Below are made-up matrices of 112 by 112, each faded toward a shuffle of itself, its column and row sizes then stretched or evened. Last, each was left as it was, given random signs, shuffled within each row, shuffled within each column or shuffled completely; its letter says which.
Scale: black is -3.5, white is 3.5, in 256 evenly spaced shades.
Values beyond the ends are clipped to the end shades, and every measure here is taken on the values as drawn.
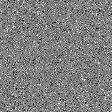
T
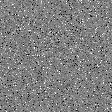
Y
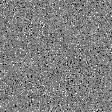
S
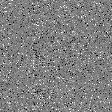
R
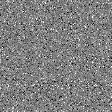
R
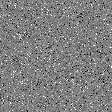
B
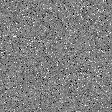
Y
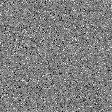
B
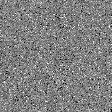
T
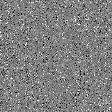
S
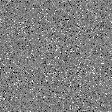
T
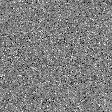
B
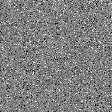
R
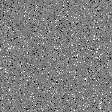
S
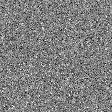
B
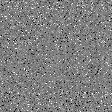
B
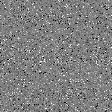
R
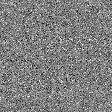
B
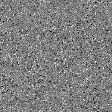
S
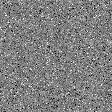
Y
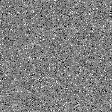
T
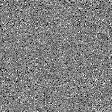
R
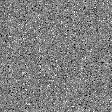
S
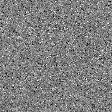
B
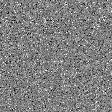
B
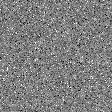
Y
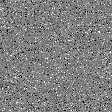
B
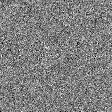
B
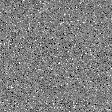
B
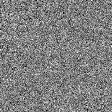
S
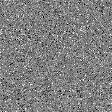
T
